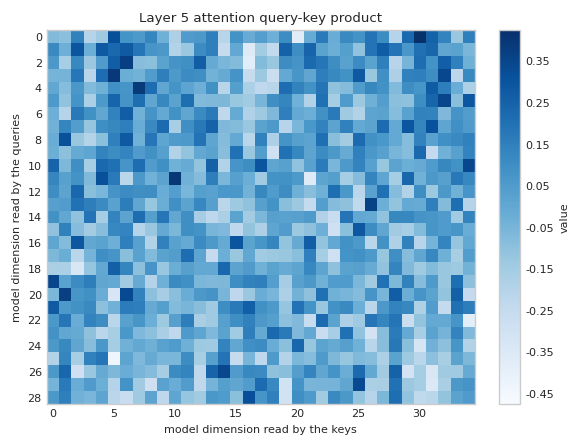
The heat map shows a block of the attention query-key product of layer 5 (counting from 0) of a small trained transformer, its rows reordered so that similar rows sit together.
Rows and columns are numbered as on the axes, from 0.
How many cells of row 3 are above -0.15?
30
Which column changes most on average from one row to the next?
29
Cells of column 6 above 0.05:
19
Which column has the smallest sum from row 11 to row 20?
23
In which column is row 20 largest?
1
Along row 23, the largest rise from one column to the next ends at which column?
24
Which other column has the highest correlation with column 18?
16
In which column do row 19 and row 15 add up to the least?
8
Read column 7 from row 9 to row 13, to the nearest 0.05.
0.05 0.2 0.05 0.1 0
